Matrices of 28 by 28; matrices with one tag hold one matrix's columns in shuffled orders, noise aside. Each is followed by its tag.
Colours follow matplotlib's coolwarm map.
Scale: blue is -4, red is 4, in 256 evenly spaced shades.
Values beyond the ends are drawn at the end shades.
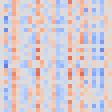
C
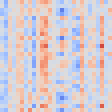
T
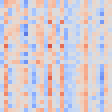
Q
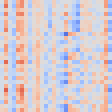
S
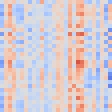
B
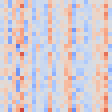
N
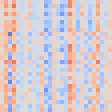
S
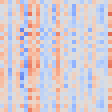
B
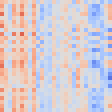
B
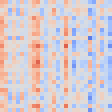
T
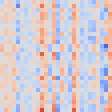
N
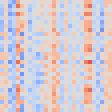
S
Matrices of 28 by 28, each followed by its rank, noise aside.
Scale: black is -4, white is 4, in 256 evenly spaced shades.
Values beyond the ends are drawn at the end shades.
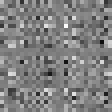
three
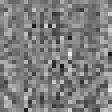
six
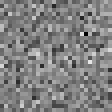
eight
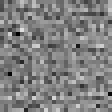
eight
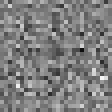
six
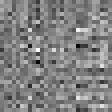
three
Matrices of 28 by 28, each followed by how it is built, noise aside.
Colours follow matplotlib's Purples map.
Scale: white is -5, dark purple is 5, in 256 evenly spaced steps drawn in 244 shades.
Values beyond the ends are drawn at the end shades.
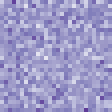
repeating columns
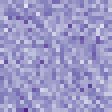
Toeplitz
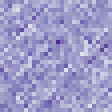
Hankel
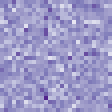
low rank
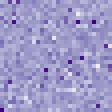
sparse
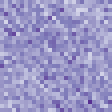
Toeplitz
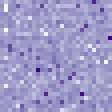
sparse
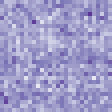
blocks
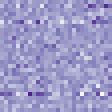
uneven rows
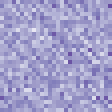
Toeplitz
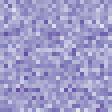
repeating columns
